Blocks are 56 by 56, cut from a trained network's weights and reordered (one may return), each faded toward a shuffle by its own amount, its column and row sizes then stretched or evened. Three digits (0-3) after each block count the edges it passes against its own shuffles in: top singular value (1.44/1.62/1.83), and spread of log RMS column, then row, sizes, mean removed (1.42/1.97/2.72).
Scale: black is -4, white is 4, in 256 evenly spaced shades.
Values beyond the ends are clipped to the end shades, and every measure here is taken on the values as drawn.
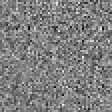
1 1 1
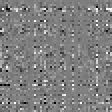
1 3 3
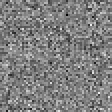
1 1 0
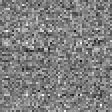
2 1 1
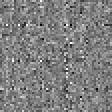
1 2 1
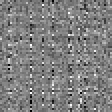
3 3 0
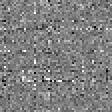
0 2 2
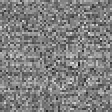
3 0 0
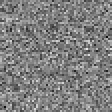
2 0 0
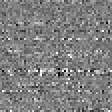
1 1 3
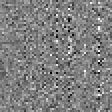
2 2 0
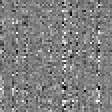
3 3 1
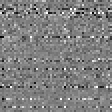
1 1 3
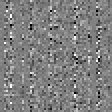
0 3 1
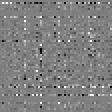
1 2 3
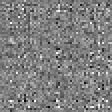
1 2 2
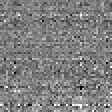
3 1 2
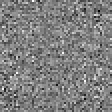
1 2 0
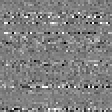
2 0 3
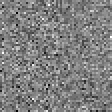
0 2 0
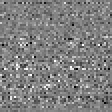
0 0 3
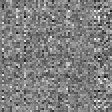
3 3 0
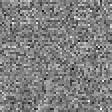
2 0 1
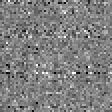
2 1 2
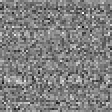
2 0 1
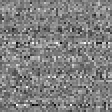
3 0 2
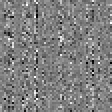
1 3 1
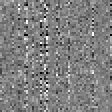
3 3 0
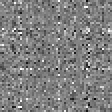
0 3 2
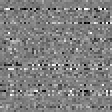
3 0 3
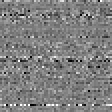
3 0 3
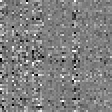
1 3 2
